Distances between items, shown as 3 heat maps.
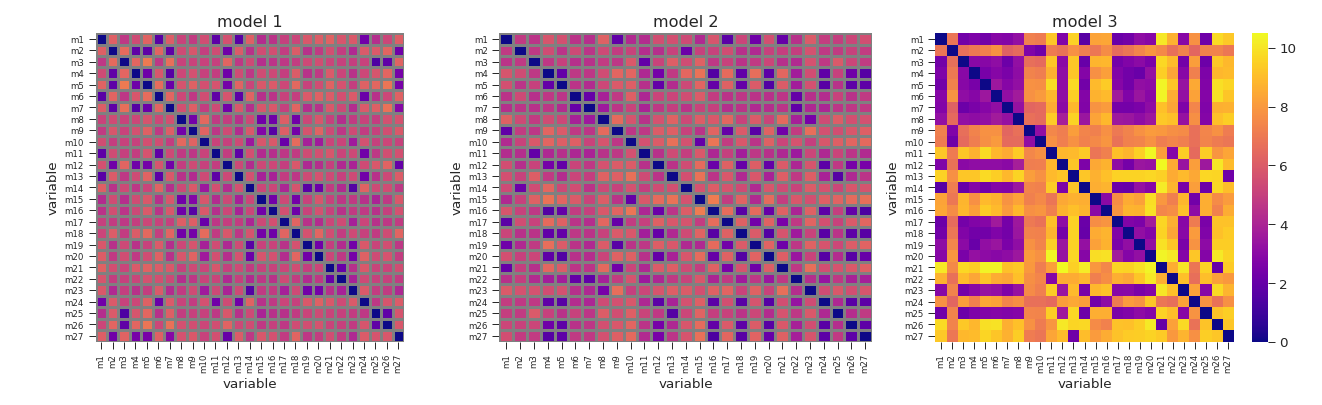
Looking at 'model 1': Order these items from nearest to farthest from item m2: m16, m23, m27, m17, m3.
m27, m23, m17, m16, m3
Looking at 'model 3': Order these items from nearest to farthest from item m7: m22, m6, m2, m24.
m6, m2, m24, m22
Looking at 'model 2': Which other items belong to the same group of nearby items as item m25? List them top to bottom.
m13
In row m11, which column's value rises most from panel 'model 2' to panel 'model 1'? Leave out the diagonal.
m3
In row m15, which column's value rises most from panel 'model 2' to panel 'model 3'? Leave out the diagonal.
m10
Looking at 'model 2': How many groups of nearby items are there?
8
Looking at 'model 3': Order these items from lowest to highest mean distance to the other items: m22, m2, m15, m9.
m2, m9, m15, m22
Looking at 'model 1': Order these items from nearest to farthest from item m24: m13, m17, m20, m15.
m13, m15, m17, m20
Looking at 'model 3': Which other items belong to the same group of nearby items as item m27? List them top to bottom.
m13
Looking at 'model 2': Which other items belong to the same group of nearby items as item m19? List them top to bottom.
m1, m9, m17, m21
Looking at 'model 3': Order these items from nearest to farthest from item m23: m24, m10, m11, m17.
m17, m10, m24, m11
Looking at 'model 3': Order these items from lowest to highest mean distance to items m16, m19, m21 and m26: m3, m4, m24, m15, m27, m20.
m24, m15, m4, m3, m20, m27
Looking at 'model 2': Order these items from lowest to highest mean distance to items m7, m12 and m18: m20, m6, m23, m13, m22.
m20, m22, m6, m13, m23
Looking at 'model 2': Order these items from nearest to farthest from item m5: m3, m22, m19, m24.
m24, m22, m3, m19
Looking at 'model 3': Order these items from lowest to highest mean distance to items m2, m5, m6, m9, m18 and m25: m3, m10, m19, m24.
m3, m19, m10, m24
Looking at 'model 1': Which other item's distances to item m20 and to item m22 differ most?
m21
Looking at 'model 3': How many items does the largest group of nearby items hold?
15
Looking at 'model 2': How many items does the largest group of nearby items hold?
9
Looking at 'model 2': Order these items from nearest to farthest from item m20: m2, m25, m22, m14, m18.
m18, m22, m25, m2, m14
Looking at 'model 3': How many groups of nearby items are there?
6
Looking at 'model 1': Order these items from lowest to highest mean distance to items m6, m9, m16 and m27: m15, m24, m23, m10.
m15, m24, m23, m10
